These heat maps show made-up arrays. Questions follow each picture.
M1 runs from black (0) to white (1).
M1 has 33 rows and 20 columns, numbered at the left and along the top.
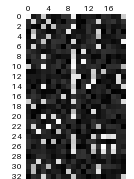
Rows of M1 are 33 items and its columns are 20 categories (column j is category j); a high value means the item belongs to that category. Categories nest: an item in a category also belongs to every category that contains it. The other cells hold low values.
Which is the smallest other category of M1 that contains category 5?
3
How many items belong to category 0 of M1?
3
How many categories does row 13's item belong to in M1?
3
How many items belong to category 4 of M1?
4
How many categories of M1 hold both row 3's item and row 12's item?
0
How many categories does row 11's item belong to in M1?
3
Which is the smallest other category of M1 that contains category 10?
18
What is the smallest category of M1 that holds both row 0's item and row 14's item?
19
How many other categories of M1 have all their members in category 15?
2
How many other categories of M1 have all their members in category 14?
2
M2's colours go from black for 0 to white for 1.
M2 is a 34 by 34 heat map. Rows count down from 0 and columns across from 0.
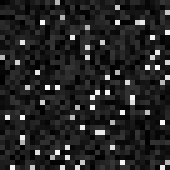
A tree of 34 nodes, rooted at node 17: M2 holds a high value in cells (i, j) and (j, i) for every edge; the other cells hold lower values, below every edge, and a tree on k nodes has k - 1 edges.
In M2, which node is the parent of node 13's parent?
22
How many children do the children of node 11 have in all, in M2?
1
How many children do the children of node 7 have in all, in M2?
1
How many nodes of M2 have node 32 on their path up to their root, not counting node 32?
8
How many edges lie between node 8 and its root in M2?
7
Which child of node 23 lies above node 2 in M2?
4
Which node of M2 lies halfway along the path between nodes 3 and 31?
24
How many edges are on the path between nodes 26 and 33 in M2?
5
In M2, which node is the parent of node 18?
19
